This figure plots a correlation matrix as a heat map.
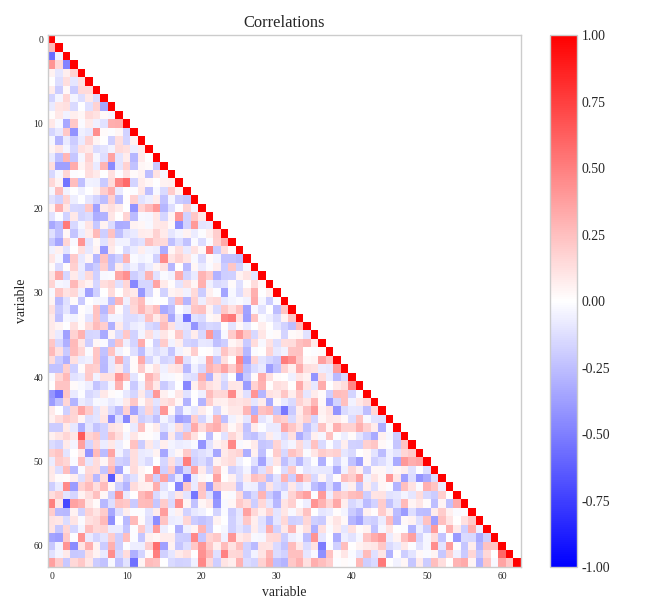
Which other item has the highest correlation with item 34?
54
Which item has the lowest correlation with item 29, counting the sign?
11
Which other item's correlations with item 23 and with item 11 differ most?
61
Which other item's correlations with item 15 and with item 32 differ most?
26
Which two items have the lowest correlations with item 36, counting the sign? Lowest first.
60, 61
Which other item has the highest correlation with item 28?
10
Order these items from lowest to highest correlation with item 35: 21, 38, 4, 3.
38, 3, 4, 21
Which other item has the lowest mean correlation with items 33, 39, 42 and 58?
1
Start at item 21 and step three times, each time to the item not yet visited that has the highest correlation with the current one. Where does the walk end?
31
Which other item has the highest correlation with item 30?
27
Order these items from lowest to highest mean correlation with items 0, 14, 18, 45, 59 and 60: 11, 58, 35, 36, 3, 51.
36, 11, 3, 35, 58, 51
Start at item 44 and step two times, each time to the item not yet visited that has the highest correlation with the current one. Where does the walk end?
20
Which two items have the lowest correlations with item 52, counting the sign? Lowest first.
8, 18
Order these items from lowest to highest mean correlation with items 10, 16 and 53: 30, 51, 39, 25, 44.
25, 39, 30, 44, 51
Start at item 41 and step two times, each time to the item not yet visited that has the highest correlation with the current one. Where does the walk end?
9
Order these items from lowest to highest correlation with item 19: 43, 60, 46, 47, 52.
52, 43, 47, 60, 46
